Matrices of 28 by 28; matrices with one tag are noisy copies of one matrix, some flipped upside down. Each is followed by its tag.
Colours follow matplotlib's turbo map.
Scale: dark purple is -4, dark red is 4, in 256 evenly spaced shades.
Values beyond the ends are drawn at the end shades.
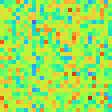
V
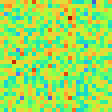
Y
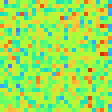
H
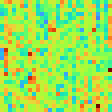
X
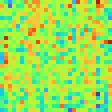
X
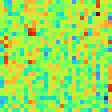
X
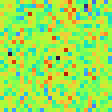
Y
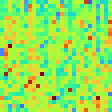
X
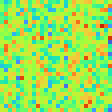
H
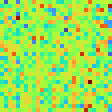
H
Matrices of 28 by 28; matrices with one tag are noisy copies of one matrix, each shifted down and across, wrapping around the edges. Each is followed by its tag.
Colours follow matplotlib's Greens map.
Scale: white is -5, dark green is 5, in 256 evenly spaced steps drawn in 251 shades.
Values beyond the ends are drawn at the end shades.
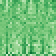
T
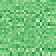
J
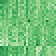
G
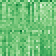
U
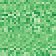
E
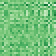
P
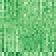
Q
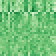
T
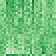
G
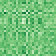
P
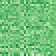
J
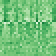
T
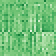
U
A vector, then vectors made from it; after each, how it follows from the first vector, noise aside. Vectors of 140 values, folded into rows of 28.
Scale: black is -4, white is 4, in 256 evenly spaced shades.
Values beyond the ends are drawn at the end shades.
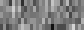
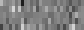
partly zeroed.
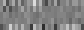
wrapped around, partly zeroed.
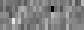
wrapped around, partly zeroed.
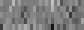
partly zeroed.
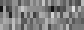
wrapped around.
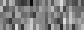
reversed.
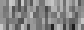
sign-scrambled.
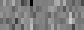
reversed, partly zeroed.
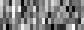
scaled up.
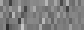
partly zeroed.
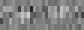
wrapped around, partly zeroed.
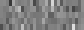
partly zeroed.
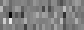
wrapped around, partly zeroed.
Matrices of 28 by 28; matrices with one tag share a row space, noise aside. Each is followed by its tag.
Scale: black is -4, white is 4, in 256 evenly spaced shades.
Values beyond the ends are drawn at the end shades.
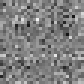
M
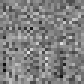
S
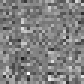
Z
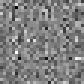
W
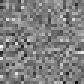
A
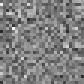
A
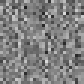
W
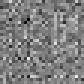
S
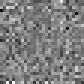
A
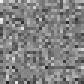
A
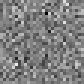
W
